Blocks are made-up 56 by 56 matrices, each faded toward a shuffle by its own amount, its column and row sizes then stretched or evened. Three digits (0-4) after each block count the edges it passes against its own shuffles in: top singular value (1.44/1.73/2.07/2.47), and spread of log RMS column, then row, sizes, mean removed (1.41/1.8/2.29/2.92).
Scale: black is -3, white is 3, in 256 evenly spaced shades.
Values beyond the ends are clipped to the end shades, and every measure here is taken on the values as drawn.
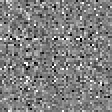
2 2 2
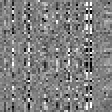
4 4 1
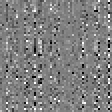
3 4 1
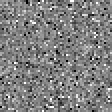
0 0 0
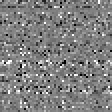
0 1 4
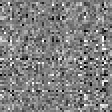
2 3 3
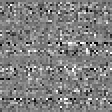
0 2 4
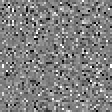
2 1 0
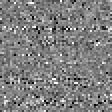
0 0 3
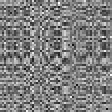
4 4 0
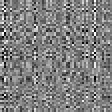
4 4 2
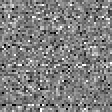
1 0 2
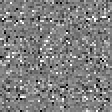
1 1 2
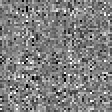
1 3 2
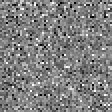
0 0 2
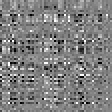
4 4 4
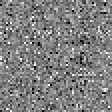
0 2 1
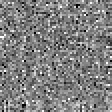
1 0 0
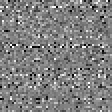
1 0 4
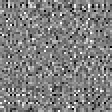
3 0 2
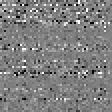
0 2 4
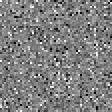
0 1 0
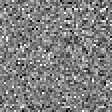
2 0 0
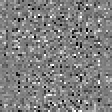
0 3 3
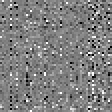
2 4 1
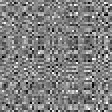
4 3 2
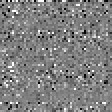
1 1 3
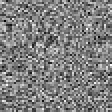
3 0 0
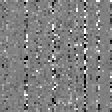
2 4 0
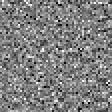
2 0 0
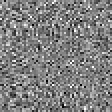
3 0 1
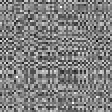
4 1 3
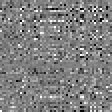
3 2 4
